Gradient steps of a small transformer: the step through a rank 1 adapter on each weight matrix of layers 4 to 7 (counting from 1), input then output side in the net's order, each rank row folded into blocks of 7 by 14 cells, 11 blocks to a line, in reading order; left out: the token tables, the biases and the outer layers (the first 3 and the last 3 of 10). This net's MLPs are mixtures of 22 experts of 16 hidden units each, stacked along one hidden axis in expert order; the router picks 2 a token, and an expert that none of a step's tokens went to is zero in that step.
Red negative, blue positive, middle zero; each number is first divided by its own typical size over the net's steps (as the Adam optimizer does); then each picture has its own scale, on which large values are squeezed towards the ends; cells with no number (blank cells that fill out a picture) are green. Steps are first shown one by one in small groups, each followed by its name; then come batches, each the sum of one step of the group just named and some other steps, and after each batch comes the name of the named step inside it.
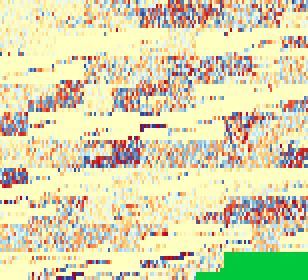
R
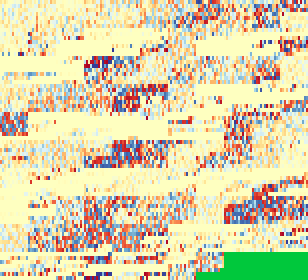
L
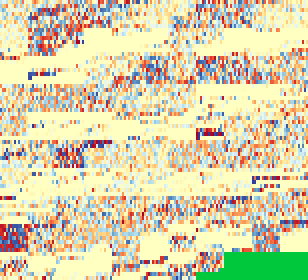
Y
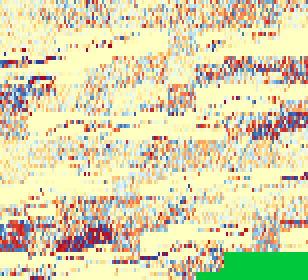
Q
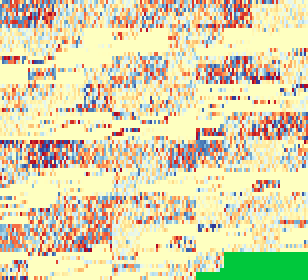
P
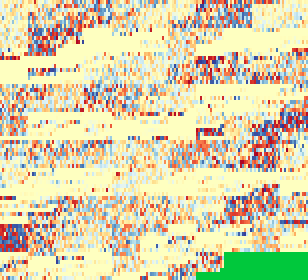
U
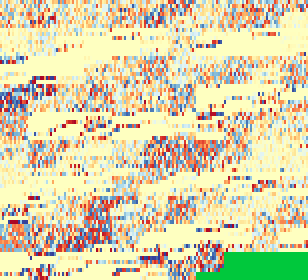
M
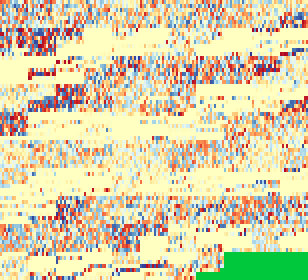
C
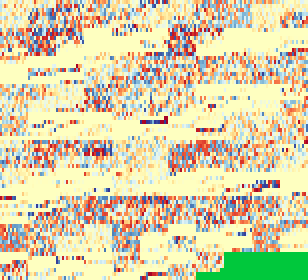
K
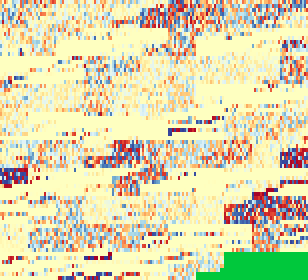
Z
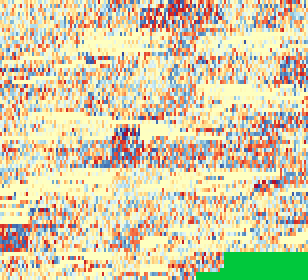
U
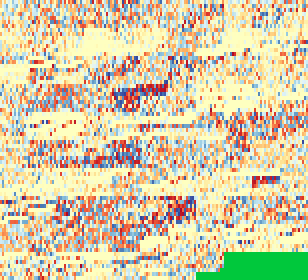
M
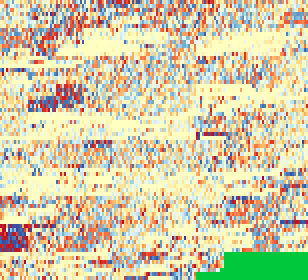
Y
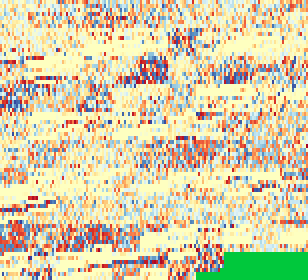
M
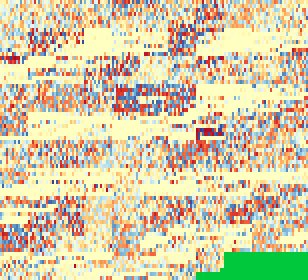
U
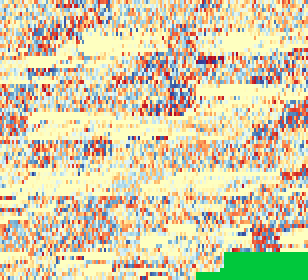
U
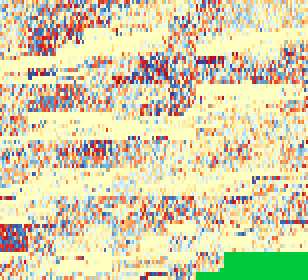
Y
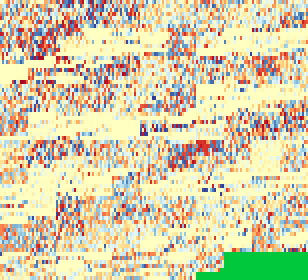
C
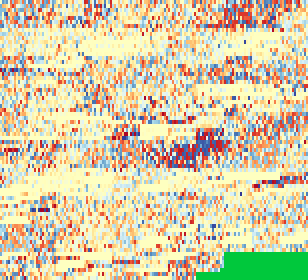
P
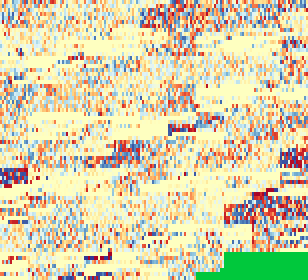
Z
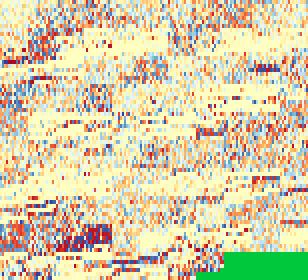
Q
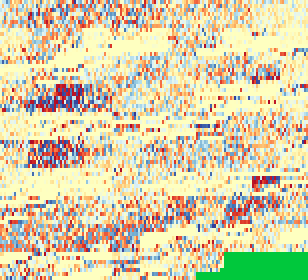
P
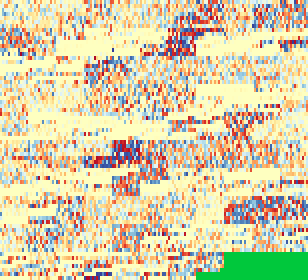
L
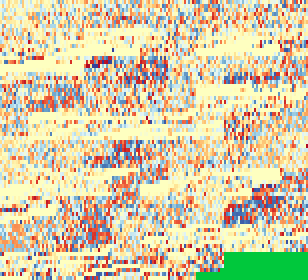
L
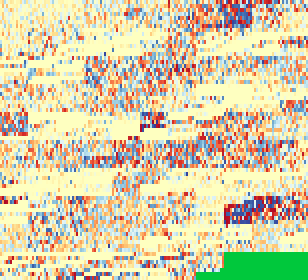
R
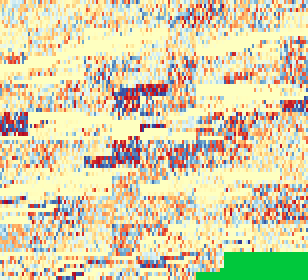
R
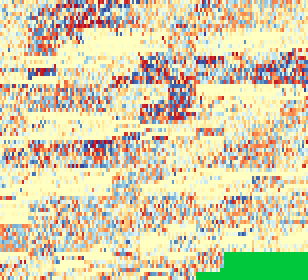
Y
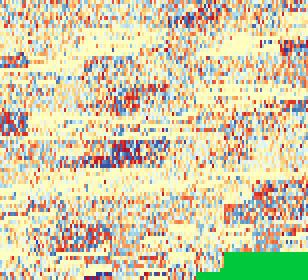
L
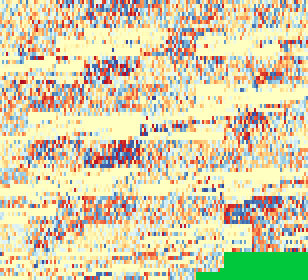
L
